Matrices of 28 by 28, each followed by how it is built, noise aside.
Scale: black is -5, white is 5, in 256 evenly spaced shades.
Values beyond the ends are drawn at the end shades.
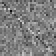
diagonal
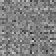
low rank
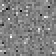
sparse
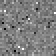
sparse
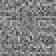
blocks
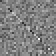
diagonal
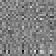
low rank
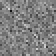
diagonal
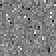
sparse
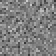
noise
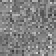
low rank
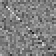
diagonal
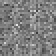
blocks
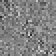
block diagonal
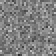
noise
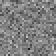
noise
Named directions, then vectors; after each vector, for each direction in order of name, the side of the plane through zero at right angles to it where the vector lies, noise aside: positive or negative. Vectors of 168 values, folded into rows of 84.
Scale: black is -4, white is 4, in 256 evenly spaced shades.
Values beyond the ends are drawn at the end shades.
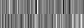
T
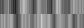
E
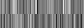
negative, negative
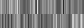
negative, positive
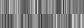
negative, positive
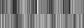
positive, positive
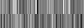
negative, negative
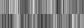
negative, positive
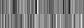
positive, positive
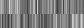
negative, positive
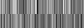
negative, negative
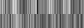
negative, negative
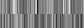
negative, negative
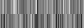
negative, negative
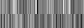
negative, negative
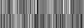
negative, negative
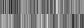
positive, negative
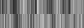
positive, positive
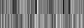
positive, positive
